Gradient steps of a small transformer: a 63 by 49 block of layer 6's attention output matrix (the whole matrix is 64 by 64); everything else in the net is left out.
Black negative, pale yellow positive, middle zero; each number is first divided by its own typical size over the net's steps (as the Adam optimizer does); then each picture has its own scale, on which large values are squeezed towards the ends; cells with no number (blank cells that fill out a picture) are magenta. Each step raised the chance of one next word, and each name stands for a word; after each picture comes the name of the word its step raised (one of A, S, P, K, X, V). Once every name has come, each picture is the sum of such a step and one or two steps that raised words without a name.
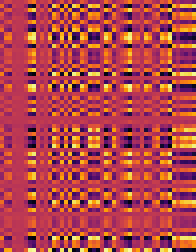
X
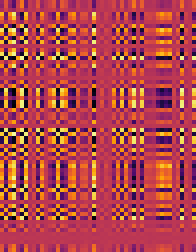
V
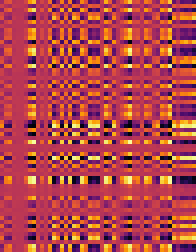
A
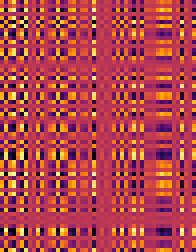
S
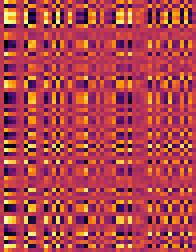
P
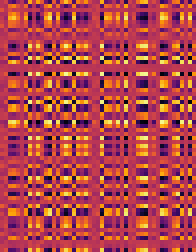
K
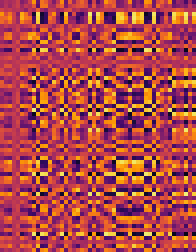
P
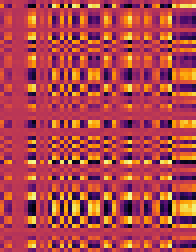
P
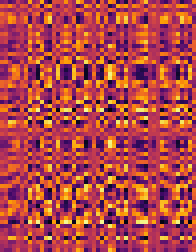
K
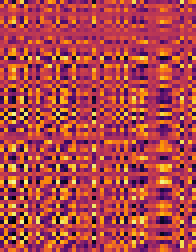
A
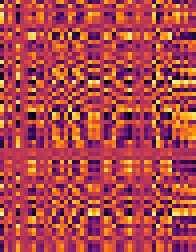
K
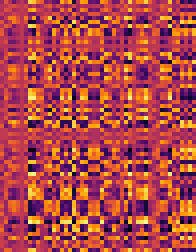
S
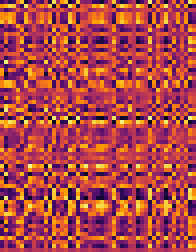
K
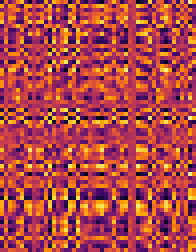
S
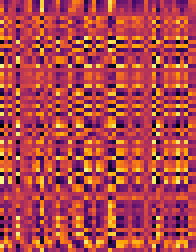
A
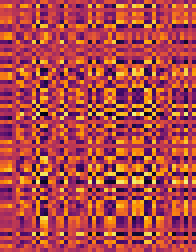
A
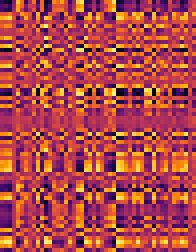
V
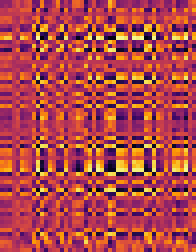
X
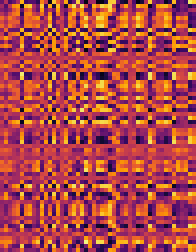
K
